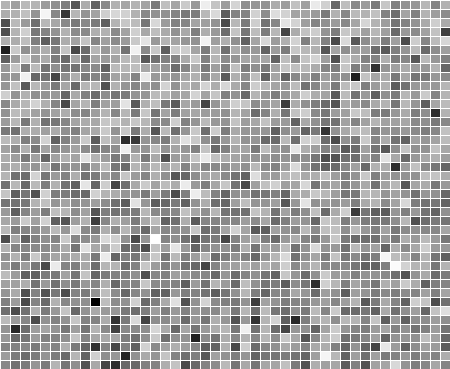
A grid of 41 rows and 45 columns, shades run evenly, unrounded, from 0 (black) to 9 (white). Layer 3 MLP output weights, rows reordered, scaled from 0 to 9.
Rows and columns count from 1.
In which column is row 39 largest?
39
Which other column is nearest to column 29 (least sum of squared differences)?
43
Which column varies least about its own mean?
42
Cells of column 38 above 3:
39
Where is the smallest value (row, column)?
34, 10
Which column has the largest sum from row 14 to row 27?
11
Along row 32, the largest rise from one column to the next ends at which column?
33
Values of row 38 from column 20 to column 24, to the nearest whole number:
1 5 4 6 5
